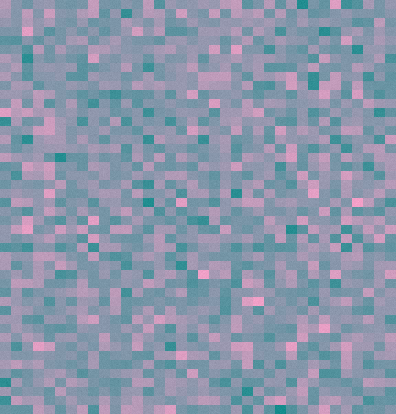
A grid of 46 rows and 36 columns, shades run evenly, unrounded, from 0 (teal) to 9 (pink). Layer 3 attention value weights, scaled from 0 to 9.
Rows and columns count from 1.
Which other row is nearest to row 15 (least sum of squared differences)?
29
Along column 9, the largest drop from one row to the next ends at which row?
28
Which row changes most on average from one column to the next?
26
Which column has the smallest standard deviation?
7
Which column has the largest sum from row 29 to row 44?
32
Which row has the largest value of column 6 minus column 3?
16
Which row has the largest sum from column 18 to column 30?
15
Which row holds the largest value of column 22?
6
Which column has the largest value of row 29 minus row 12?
9
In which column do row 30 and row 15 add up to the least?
17
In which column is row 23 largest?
33
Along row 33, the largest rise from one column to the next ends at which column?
13
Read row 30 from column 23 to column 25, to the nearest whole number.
3 4 4
